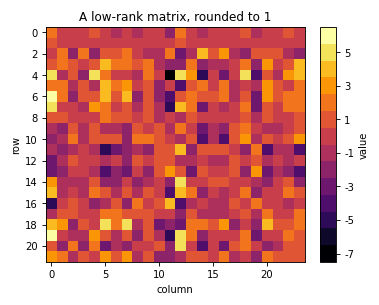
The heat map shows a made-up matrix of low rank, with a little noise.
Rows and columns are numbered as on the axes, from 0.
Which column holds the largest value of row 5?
5
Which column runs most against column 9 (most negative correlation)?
19
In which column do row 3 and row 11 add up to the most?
12
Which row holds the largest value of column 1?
18
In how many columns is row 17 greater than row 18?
8
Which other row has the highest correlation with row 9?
20
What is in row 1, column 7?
0
